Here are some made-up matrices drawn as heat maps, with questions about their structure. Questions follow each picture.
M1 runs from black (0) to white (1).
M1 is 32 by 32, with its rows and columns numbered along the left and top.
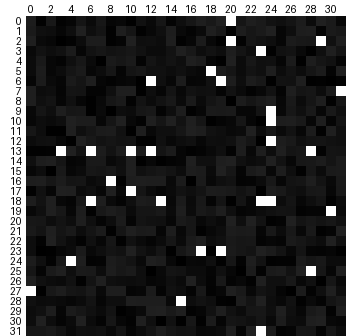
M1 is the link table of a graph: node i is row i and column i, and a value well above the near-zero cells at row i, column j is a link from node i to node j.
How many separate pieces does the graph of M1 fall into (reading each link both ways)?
9
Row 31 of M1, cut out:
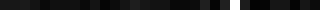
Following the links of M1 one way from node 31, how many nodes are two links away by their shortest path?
2
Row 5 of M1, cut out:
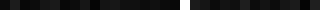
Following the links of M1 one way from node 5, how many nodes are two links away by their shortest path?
4
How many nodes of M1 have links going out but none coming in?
7
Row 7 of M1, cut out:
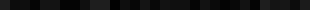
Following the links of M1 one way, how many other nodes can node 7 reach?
8
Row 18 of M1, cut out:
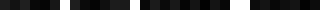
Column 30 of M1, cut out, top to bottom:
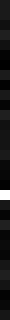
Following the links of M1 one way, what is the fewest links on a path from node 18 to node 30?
3
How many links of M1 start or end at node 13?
6
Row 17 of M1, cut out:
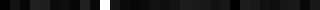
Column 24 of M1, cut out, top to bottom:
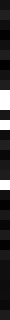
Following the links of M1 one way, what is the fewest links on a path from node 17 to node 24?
2
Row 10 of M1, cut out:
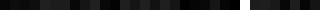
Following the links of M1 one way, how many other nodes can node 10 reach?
2
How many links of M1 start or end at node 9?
1
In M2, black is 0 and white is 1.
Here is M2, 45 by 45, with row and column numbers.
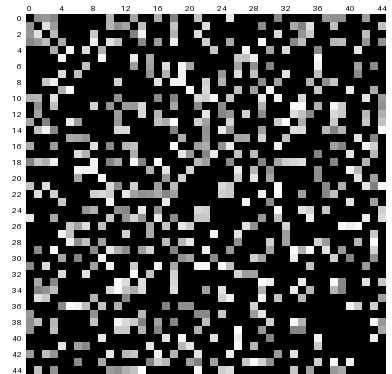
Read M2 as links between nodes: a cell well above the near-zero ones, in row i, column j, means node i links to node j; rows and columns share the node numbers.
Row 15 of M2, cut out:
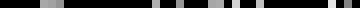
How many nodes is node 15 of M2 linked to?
11
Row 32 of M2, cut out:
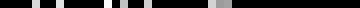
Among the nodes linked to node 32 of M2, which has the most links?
node 18
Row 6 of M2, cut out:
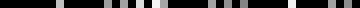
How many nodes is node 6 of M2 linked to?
12
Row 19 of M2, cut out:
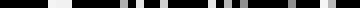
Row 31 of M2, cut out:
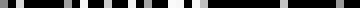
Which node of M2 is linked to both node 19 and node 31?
node 8
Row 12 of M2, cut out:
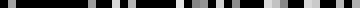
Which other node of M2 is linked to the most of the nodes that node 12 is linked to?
node 3
